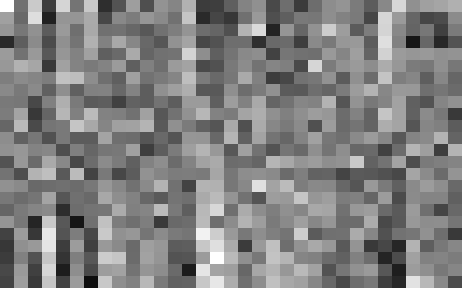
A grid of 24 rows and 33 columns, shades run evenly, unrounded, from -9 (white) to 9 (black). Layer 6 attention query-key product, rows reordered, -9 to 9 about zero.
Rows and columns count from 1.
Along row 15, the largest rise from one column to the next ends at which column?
7
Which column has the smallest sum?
15
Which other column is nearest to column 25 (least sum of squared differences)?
13
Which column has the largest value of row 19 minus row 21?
6
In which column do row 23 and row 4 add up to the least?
9
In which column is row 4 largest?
30
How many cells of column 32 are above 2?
5
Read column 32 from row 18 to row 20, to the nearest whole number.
4 -1 1
